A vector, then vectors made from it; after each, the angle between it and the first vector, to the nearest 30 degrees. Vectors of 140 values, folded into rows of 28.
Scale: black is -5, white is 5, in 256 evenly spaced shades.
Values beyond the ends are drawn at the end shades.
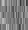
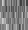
30 degrees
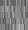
120 degrees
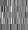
90 degrees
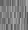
120 degrees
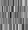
90 degrees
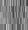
30 degrees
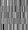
60 degrees
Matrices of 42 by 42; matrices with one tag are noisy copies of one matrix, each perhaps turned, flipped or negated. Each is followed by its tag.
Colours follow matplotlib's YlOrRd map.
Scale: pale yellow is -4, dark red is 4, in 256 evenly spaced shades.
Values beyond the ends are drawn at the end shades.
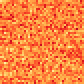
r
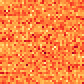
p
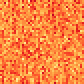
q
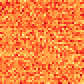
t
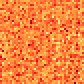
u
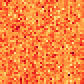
r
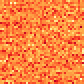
q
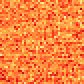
t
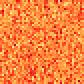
q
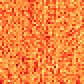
t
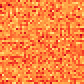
t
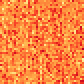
t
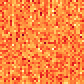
q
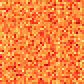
u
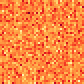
q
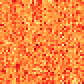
p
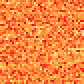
q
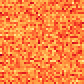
q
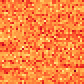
p
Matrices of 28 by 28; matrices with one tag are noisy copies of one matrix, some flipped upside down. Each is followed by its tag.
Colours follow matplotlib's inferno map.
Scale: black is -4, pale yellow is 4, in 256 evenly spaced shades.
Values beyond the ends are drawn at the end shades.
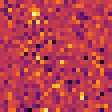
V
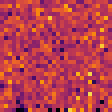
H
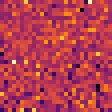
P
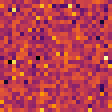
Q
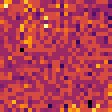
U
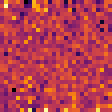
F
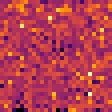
H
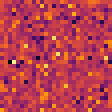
Q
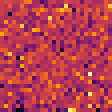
H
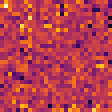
U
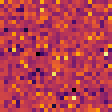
Q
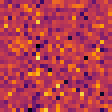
V
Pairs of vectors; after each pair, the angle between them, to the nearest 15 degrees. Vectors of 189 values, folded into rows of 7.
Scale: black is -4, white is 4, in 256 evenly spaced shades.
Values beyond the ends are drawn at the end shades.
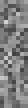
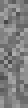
165 degrees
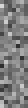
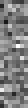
150 degrees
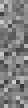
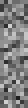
135 degrees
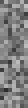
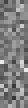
120 degrees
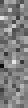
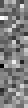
30 degrees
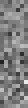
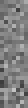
60 degrees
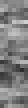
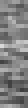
75 degrees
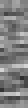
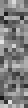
60 degrees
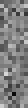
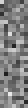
105 degrees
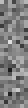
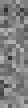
75 degrees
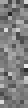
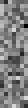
105 degrees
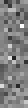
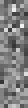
60 degrees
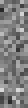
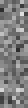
15 degrees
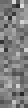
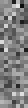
165 degrees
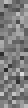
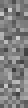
105 degrees
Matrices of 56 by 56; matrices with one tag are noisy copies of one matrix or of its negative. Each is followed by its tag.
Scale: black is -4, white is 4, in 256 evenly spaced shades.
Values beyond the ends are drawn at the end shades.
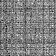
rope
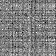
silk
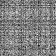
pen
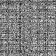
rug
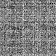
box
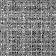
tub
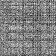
box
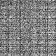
rug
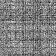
box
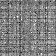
rug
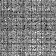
tub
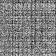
silk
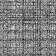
box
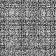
pen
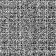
rug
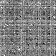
pen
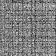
silk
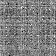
pen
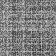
tub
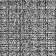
rug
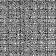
rug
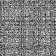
pen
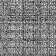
box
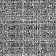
box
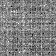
tub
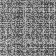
rope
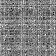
pen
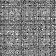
pen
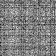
pen
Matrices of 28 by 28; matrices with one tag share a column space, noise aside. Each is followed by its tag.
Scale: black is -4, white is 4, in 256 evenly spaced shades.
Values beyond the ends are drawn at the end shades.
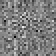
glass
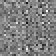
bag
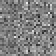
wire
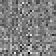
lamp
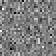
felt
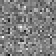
felt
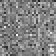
bag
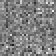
lamp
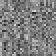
glass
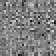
glass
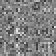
felt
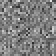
felt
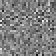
glass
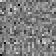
felt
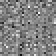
bag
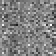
wire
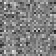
wire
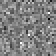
felt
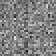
wire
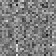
bag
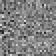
wire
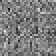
felt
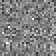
felt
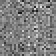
bag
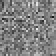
glass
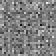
wire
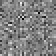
glass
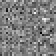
felt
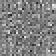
wire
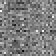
wire
